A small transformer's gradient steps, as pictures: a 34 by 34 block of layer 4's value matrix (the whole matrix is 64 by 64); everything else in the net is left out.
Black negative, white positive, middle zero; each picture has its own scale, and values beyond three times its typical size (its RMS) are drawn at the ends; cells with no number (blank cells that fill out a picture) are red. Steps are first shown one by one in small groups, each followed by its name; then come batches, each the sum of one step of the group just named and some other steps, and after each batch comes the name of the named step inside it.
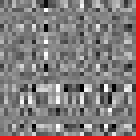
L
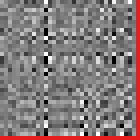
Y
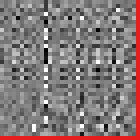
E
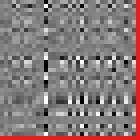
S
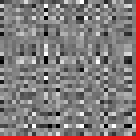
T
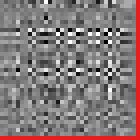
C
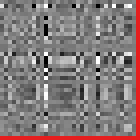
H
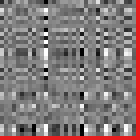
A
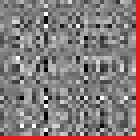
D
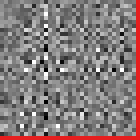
D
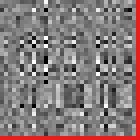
Y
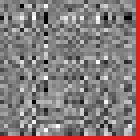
D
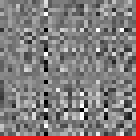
Y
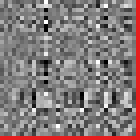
C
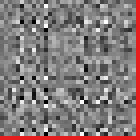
D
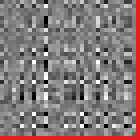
T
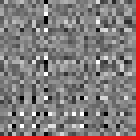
D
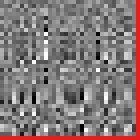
A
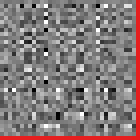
H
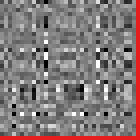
L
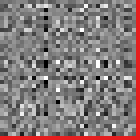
C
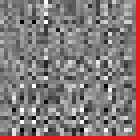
C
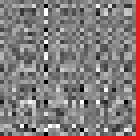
L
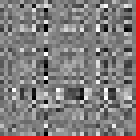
Y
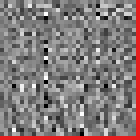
E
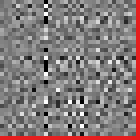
S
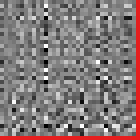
T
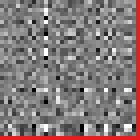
H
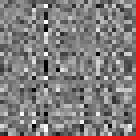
H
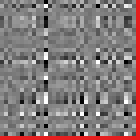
S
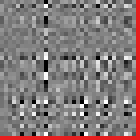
S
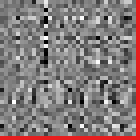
D
